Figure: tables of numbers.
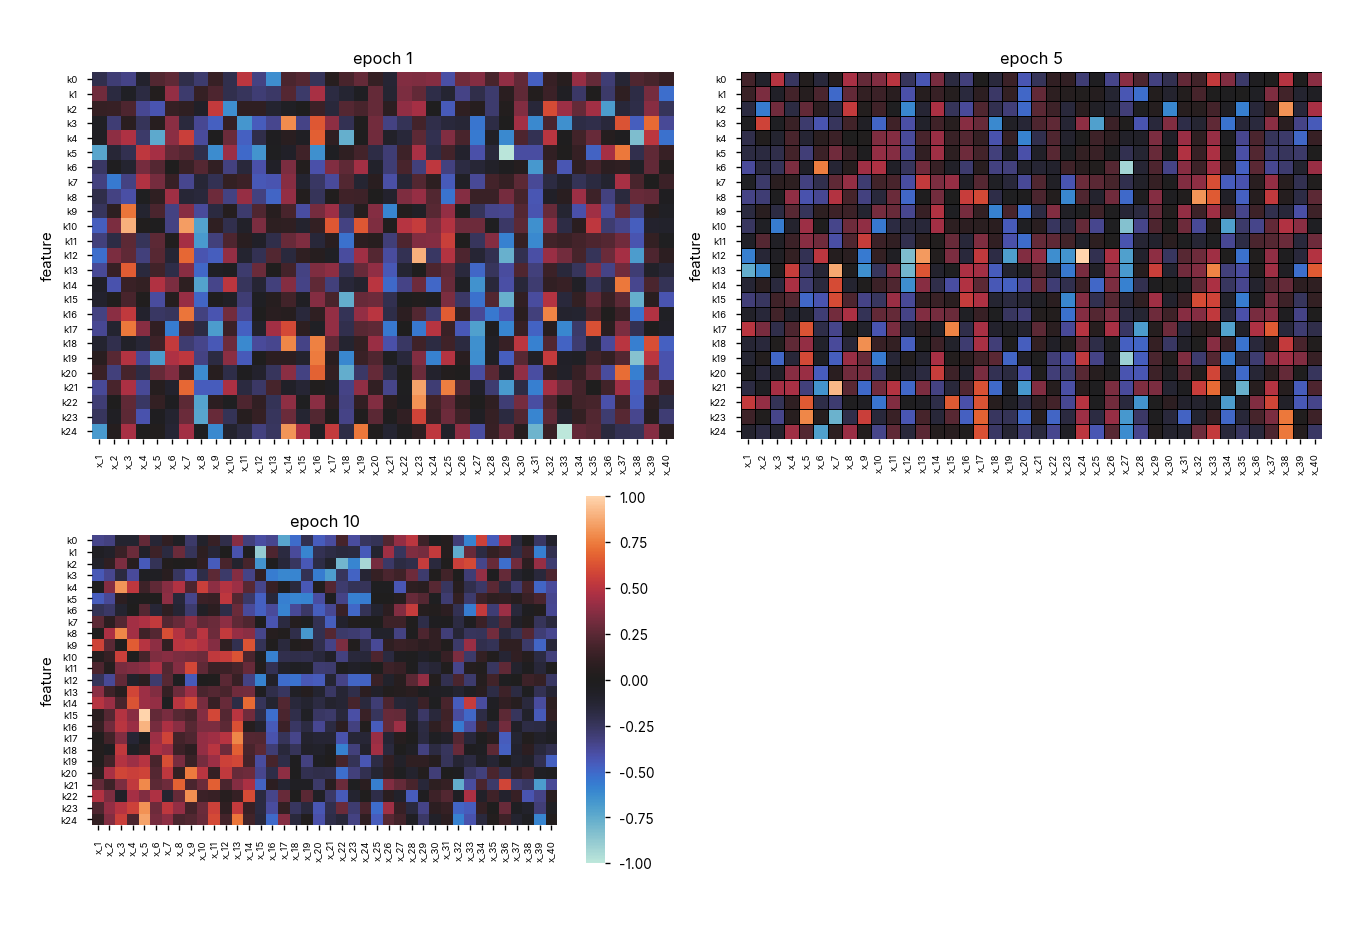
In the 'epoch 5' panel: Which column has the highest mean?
x_33
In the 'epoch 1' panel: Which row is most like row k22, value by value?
k23
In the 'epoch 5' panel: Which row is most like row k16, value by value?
k7
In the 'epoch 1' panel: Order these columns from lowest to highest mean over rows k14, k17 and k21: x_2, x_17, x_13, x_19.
x_2, x_17, x_13, x_19
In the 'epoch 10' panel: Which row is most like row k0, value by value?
k6
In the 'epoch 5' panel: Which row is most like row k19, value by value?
k10
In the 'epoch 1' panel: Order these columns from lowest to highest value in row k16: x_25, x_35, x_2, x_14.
x_14, x_35, x_2, x_25
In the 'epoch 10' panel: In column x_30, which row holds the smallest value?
k20
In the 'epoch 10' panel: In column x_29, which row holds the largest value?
k2
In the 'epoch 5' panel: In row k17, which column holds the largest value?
x_15
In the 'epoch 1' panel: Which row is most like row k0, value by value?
k8
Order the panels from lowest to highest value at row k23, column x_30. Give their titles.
epoch 5, epoch 10, epoch 1
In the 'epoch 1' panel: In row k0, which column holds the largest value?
x_11
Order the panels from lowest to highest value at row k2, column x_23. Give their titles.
epoch 10, epoch 5, epoch 1
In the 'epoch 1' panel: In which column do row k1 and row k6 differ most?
x_16
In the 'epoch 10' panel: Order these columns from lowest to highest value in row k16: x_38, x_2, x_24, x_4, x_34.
x_38, x_24, x_34, x_2, x_4
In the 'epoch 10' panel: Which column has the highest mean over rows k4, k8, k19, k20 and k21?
x_3
